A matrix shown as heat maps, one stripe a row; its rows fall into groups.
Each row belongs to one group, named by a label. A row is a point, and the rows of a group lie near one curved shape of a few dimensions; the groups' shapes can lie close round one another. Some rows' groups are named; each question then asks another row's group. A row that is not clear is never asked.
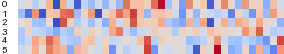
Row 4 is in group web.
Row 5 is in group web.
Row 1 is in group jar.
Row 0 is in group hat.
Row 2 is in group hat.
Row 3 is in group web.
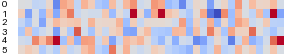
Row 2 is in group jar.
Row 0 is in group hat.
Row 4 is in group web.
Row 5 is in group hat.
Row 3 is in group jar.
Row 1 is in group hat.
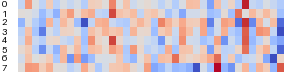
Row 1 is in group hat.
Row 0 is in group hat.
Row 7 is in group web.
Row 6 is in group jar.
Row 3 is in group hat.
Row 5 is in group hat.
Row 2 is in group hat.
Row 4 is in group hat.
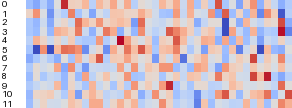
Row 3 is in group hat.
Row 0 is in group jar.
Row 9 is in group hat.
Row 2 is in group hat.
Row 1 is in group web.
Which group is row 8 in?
web
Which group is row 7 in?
hat
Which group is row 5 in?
jar
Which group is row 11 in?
hat
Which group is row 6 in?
web
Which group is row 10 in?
web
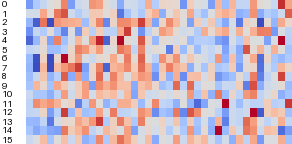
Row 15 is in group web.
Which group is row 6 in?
jar
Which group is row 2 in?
jar
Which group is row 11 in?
web
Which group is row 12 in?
web
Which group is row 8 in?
web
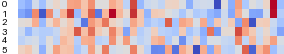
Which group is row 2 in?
web
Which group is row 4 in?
hat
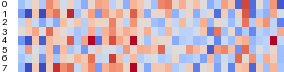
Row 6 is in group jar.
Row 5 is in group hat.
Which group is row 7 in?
jar
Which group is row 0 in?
hat
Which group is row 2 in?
hat
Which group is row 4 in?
jar
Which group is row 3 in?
web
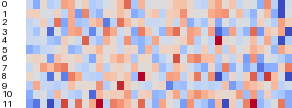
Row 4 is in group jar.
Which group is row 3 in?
hat
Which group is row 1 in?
jar
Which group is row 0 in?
jar
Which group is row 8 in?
hat
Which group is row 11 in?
jar
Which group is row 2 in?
jar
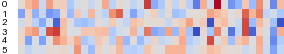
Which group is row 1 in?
web
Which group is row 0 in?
web
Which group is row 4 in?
jar
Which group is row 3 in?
web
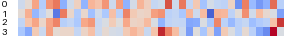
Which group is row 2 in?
web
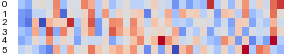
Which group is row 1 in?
web
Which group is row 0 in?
web
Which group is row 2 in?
jar
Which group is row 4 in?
hat
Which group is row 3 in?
jar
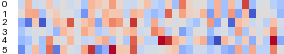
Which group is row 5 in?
jar
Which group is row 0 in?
hat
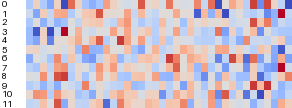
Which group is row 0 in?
hat
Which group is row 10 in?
web
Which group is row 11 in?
jar
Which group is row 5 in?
jar
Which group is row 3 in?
jar
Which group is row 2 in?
web
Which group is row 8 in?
web
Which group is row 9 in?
web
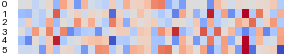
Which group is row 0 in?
hat
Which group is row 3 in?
jar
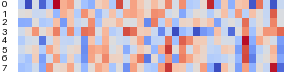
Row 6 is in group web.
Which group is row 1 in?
hat
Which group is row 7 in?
hat
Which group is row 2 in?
web
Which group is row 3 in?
web
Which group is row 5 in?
hat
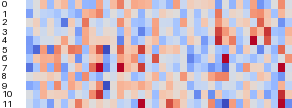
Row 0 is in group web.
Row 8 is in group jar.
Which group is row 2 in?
jar
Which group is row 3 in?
web
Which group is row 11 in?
hat
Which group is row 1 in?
web
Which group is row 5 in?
jar
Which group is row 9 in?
jar
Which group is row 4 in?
web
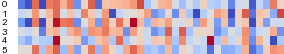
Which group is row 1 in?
web
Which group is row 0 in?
jar
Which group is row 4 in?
jar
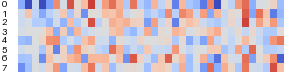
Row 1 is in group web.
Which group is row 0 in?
jar
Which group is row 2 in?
web
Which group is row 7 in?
web
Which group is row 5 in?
jar
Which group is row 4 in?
web
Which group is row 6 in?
hat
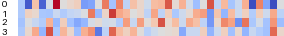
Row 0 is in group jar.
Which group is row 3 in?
jar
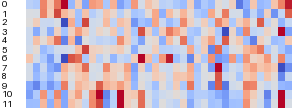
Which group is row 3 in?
hat
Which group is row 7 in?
jar
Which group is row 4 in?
jar
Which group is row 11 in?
jar
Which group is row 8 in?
jar
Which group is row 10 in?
jar
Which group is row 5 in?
jar
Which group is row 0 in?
web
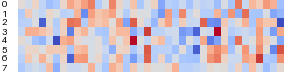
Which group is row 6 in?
web
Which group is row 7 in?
jar
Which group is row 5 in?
web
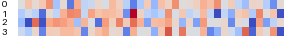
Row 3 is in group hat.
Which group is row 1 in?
hat
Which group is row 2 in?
jar
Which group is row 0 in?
jar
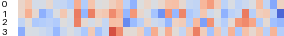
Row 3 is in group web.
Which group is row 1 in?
hat
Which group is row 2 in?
jar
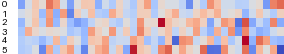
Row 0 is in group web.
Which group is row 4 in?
web
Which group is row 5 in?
hat
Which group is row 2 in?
hat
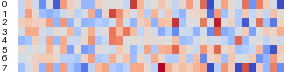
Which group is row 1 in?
web
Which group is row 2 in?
jar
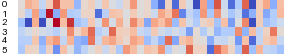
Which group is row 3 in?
hat
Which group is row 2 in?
jar
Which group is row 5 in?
hat
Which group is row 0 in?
web
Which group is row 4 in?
web
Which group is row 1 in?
jar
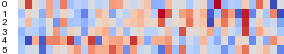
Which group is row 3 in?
web
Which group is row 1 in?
hat
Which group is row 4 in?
jar
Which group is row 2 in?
hat
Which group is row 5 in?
hat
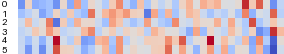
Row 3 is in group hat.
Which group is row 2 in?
jar
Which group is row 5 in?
jar
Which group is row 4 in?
jar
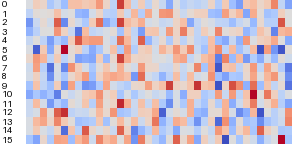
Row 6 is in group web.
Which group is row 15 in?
hat
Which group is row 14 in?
jar
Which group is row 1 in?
hat
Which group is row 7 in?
hat
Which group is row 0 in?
hat
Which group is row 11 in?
hat
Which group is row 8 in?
hat
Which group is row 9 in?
hat
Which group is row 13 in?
web
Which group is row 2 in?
jar
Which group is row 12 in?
web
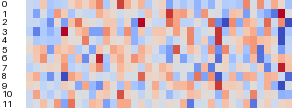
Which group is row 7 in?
hat
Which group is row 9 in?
jar
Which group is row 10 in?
hat
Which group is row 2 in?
hat
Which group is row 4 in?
jar
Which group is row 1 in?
hat
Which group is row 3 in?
jar
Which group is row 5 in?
web
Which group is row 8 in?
hat
